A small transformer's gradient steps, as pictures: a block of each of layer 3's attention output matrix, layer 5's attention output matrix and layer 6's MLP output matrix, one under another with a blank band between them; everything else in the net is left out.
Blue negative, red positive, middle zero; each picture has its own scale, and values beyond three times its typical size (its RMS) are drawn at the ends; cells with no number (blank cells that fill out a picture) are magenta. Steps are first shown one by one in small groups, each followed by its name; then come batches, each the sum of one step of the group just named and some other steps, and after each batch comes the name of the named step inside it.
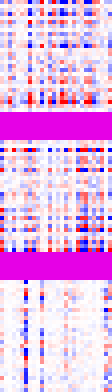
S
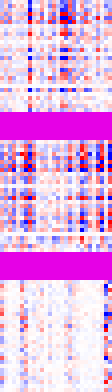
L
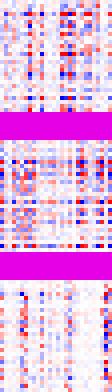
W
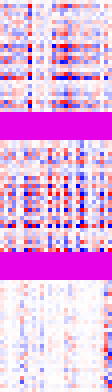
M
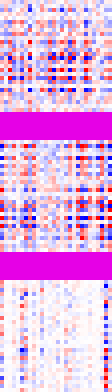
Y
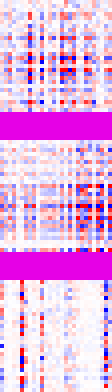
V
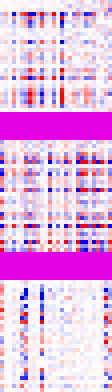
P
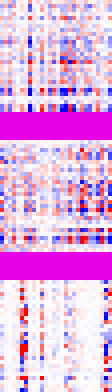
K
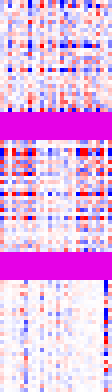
S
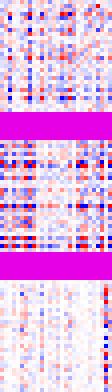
W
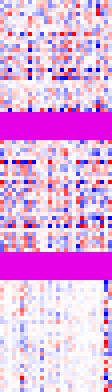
M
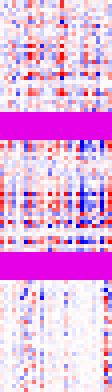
P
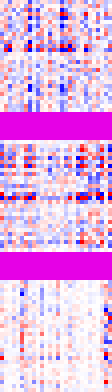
L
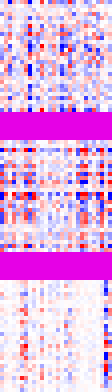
K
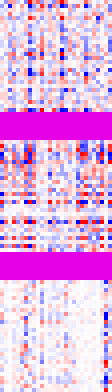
K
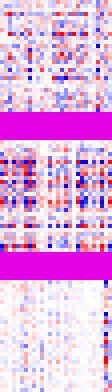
M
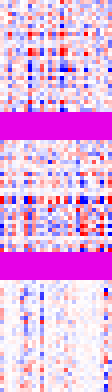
P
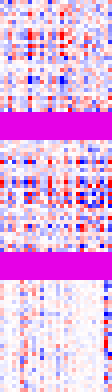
V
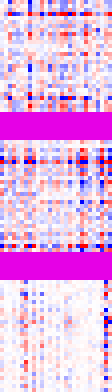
W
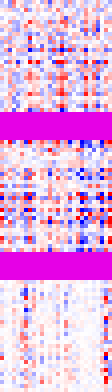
L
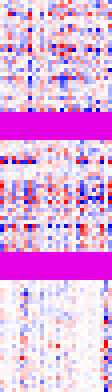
M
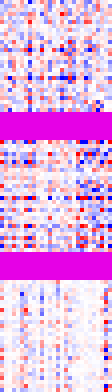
W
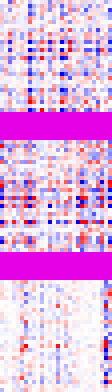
K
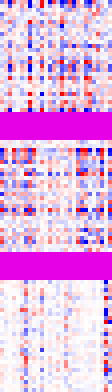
S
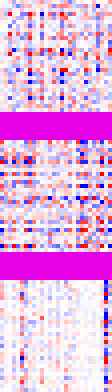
V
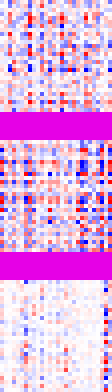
S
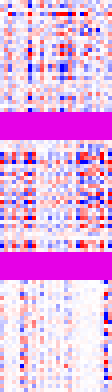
W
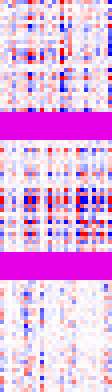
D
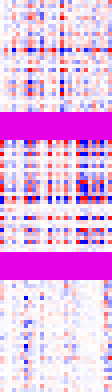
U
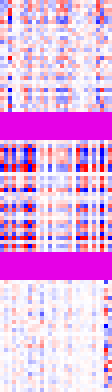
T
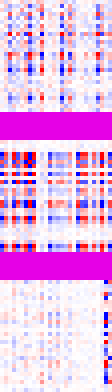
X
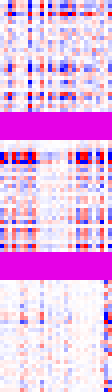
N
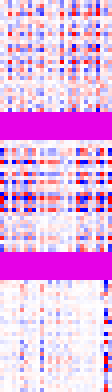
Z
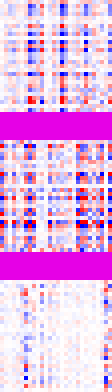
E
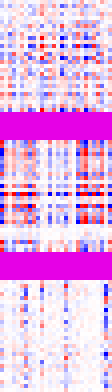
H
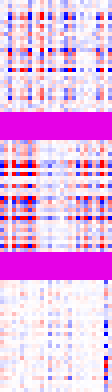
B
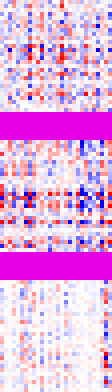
B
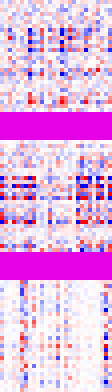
E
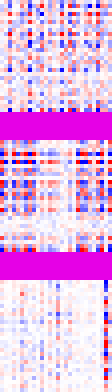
Z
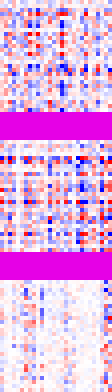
D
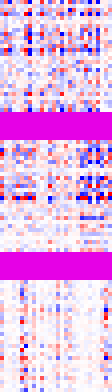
U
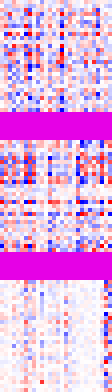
X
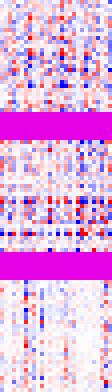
D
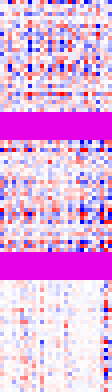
Z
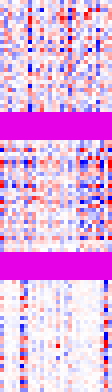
Z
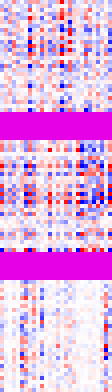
D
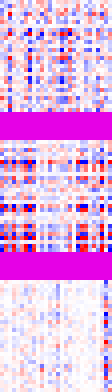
T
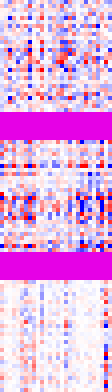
B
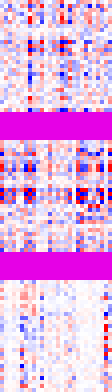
E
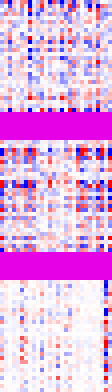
Z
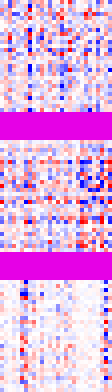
D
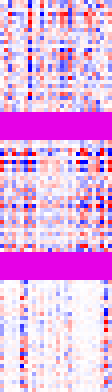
N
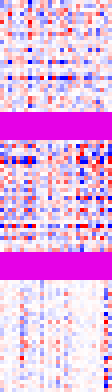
T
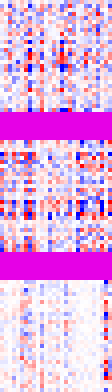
X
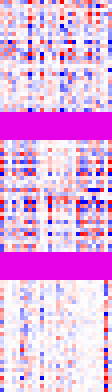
D
